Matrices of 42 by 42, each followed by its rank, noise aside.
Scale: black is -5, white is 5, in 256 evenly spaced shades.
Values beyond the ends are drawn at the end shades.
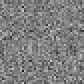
seven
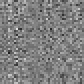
six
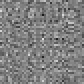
five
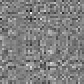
five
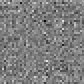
eight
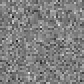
eight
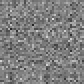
eight
